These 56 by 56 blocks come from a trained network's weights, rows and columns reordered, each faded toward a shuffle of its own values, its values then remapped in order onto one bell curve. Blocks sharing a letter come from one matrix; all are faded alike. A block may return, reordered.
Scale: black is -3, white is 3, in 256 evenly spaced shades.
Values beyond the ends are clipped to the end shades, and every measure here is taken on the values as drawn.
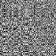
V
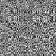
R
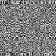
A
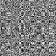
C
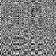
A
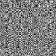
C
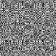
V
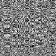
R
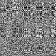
V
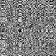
C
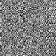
R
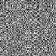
R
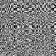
A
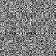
V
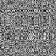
V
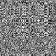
R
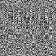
R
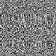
C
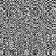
C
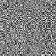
C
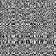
A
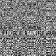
A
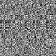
V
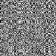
R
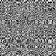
A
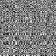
A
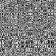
R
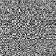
V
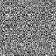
V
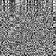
C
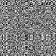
C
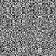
R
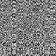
R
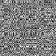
A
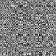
A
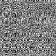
V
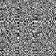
V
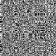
C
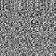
C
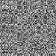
V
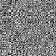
V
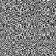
R
